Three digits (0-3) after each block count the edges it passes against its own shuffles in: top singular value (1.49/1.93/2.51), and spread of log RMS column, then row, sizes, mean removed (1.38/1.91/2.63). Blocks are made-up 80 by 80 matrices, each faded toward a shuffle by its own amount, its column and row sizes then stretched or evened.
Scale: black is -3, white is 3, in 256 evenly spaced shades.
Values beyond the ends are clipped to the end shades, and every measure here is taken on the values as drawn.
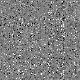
0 2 1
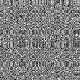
3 0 0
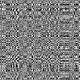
3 3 3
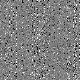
0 3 0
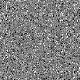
1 2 1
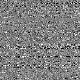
1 1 3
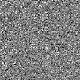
2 1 1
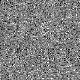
1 0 2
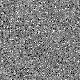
1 0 1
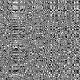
3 1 2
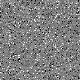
1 2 0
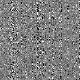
1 3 1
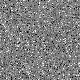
0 0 0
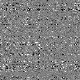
0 2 3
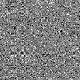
2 0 1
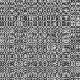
3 2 3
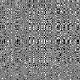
3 3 2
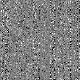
1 3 0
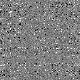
1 2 2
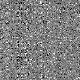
1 2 1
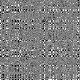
3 3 3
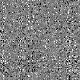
2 2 1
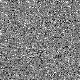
0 0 2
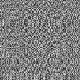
3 2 1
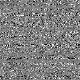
0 0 3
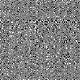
2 2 2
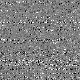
1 0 3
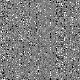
0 3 0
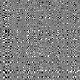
3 3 3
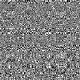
2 1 3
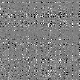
1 3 3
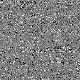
1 1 2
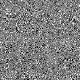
1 1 2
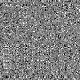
2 0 1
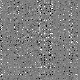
0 3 2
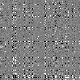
3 3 3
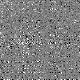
0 2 3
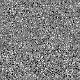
0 1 1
